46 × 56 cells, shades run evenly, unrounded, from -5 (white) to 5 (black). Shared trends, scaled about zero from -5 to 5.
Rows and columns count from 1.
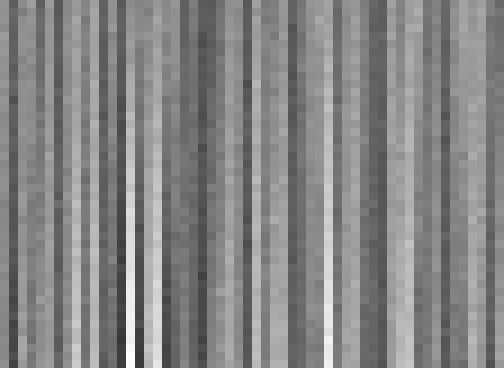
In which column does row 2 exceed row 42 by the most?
15
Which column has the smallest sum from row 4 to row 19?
37
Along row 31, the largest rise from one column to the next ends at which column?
16
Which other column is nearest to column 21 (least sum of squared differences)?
24
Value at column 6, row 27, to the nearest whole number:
-1
